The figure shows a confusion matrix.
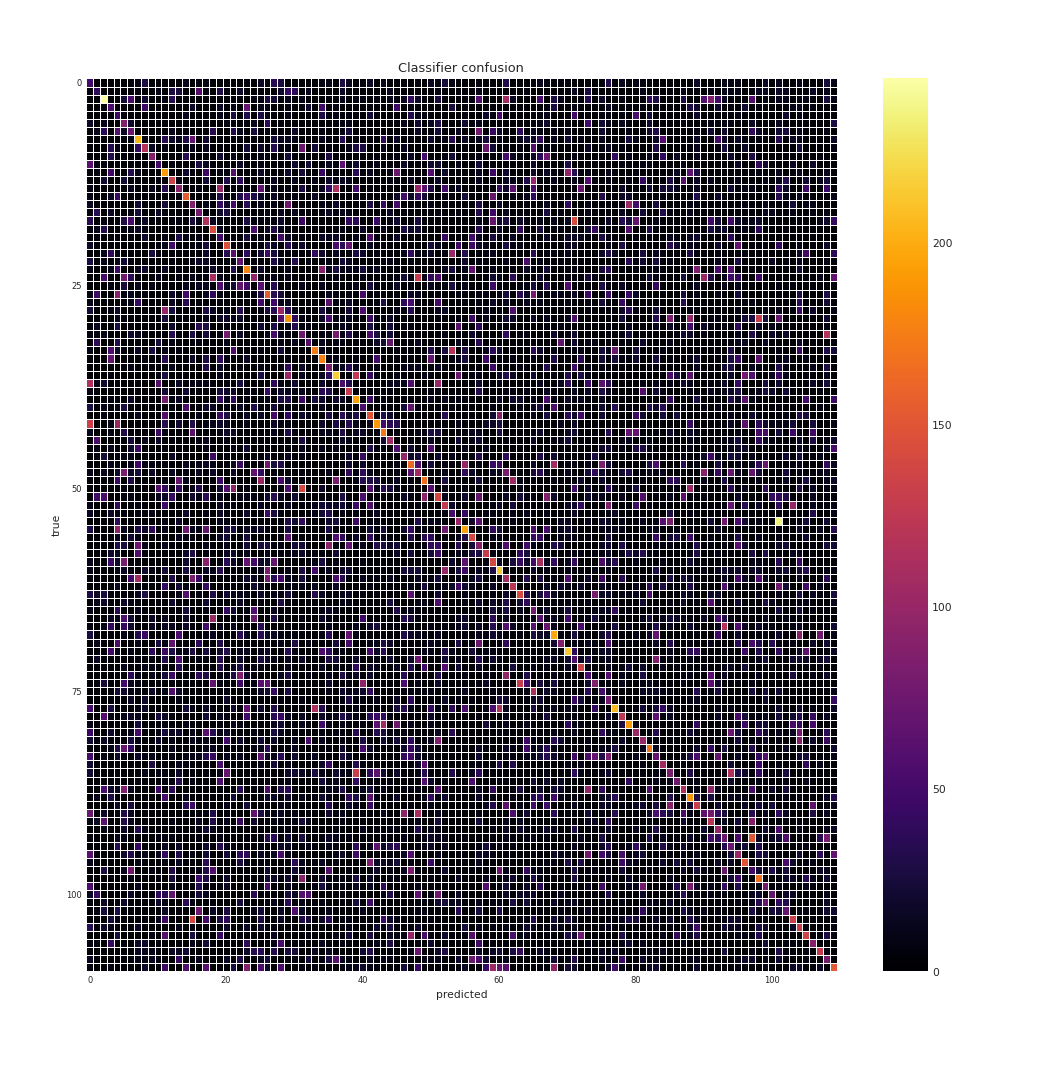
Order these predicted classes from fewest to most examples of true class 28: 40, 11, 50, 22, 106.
50, 106, 22, 40, 11
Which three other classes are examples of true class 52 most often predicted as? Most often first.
103, 76, 94
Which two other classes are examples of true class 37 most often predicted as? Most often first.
0, 51
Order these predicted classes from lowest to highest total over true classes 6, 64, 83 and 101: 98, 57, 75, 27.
27, 75, 98, 57
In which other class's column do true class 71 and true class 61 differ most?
7
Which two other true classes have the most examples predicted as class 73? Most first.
87, 95
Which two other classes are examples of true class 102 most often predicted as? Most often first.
16, 30
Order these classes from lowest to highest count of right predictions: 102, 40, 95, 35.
40, 102, 35, 95
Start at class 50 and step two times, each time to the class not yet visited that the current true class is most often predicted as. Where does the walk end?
108
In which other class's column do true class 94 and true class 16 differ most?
42
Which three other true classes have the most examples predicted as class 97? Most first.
93, 91, 48
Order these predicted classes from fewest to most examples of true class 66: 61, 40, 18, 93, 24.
61, 93, 40, 24, 18
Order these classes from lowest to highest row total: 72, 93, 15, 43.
72, 15, 93, 43
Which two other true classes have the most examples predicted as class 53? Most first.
33, 21
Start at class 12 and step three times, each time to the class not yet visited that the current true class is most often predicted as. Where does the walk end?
48
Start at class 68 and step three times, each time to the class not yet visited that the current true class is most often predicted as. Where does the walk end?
85
